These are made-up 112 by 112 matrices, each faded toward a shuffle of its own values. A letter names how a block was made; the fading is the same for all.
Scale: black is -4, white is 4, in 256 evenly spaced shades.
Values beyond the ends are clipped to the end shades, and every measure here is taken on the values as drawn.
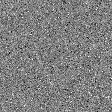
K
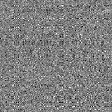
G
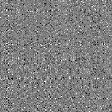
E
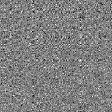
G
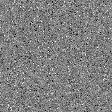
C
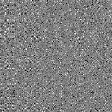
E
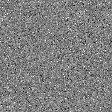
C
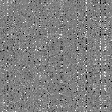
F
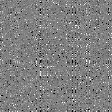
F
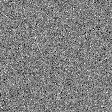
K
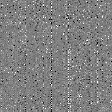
F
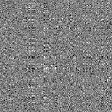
G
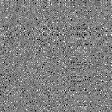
E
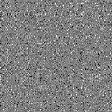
E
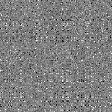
E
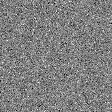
K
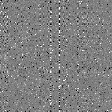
F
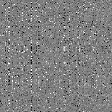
F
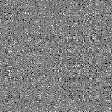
E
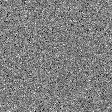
K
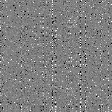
F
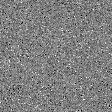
C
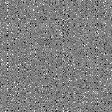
F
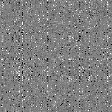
F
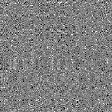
E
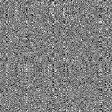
G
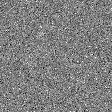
K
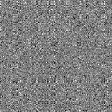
G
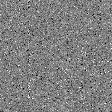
C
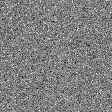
K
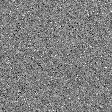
K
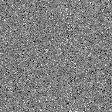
C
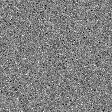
K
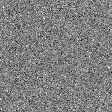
K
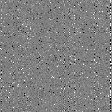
F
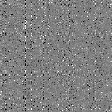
F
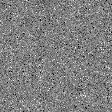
C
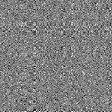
G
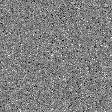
C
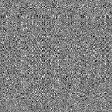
G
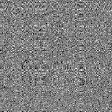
G
